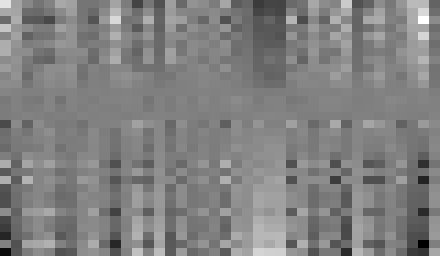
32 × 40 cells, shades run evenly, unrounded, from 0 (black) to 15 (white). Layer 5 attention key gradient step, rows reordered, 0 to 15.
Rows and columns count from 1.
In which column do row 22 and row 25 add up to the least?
1
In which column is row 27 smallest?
39
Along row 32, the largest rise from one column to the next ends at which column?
33
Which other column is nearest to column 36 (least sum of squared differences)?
12
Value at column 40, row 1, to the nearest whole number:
6
